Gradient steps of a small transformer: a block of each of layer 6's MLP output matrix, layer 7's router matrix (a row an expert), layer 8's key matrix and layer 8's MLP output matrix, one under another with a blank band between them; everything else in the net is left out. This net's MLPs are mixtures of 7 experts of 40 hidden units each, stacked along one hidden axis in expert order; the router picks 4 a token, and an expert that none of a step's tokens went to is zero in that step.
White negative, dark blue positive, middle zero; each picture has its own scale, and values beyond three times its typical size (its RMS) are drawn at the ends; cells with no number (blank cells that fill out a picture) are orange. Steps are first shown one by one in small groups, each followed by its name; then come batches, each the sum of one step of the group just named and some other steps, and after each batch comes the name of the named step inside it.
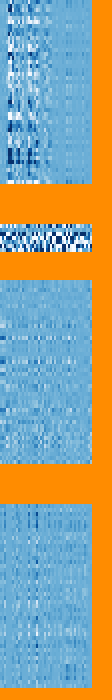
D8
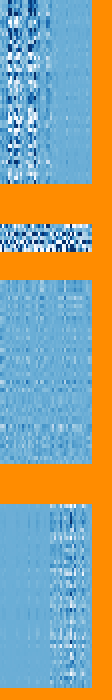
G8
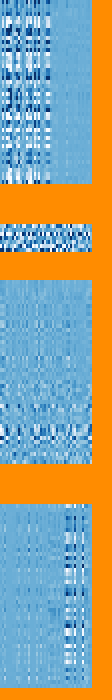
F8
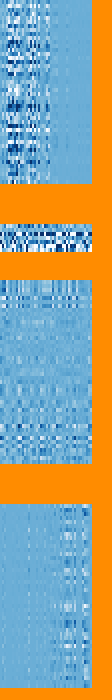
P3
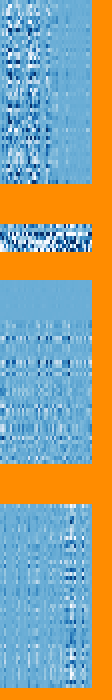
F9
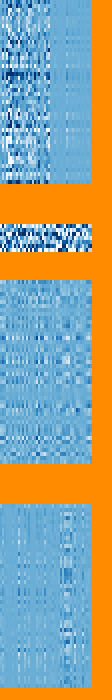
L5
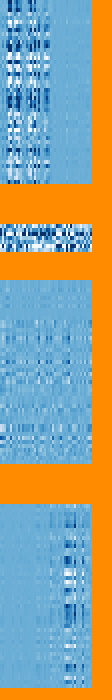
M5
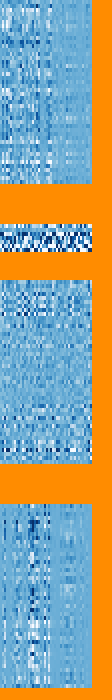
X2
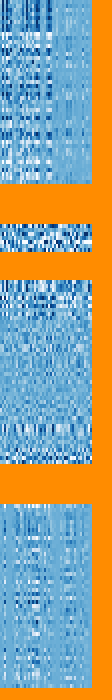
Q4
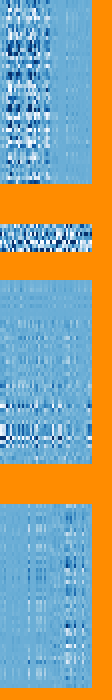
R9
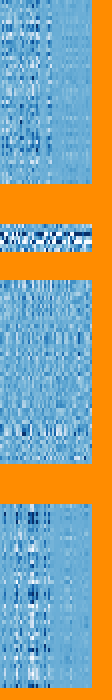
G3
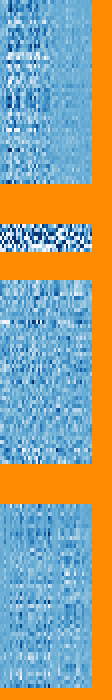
M5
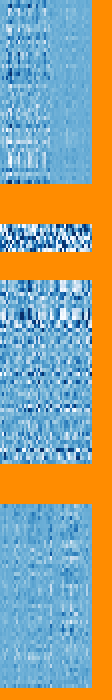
L5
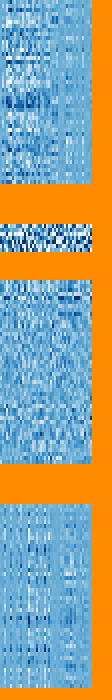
M5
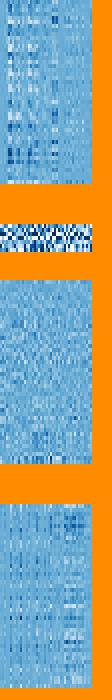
D8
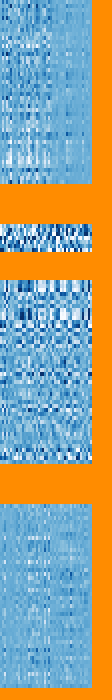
Q4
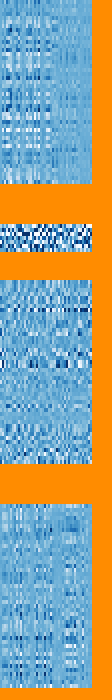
F8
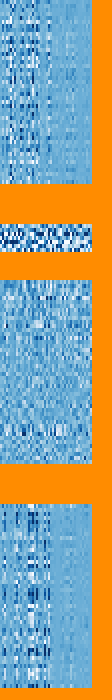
G3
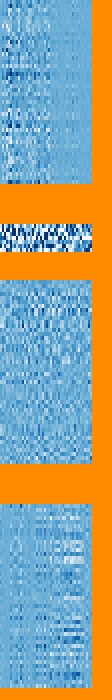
L5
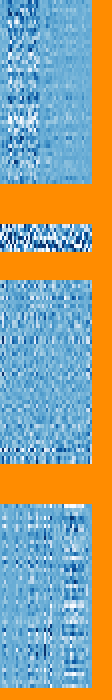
G8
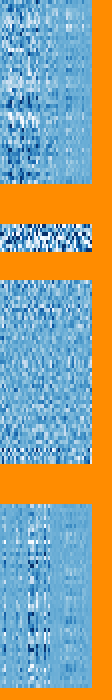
D8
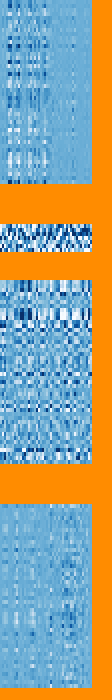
M5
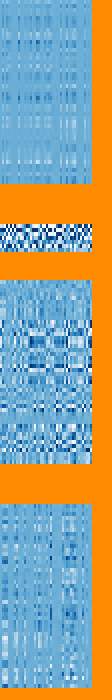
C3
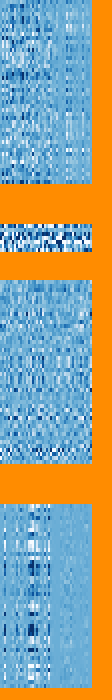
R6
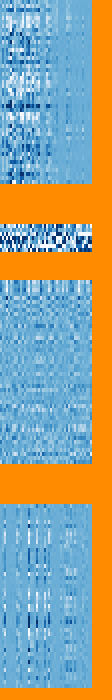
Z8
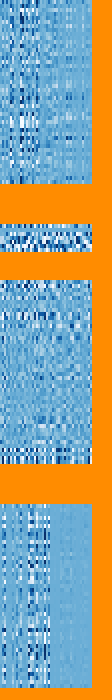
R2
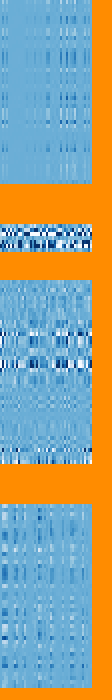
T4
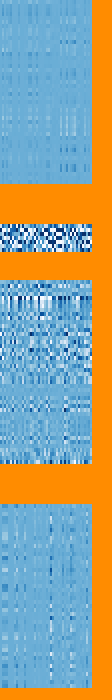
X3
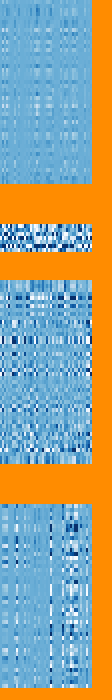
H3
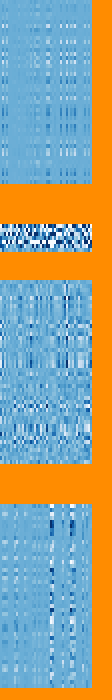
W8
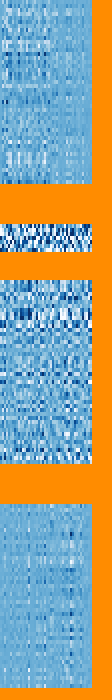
W8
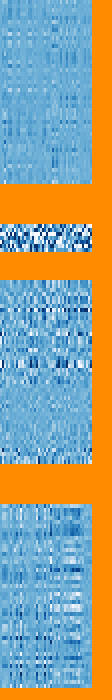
T4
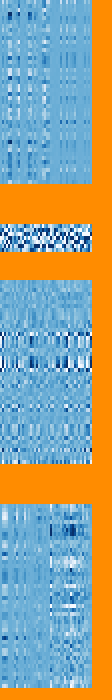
T4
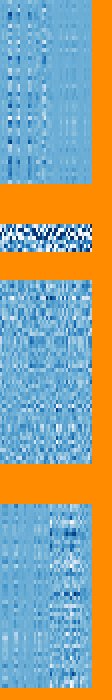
C3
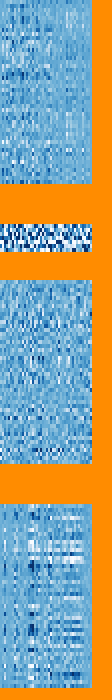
R6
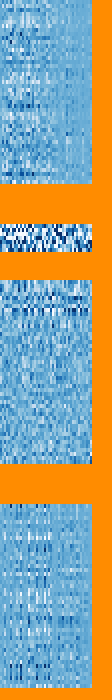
Z8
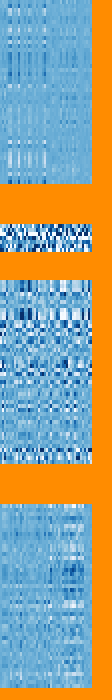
T4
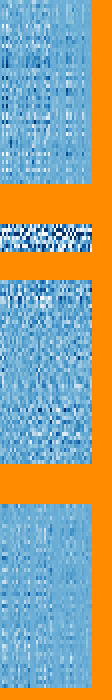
X3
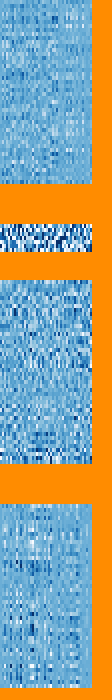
R6
